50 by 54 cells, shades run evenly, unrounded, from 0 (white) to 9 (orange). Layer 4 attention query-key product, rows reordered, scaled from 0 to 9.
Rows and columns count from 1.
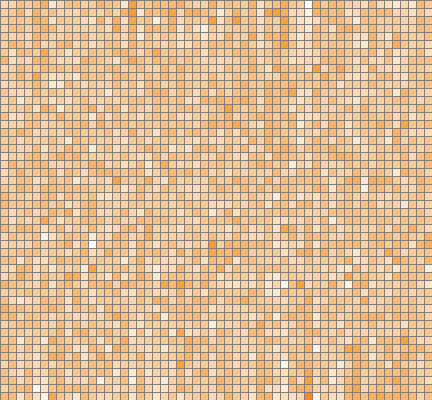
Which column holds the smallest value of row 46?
36
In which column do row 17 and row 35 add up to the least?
20
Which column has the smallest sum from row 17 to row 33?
46
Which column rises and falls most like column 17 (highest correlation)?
22
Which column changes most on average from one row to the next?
35
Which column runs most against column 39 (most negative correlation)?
17
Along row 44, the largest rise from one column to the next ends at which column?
15
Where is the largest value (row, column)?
50, 39
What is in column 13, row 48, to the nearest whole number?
1
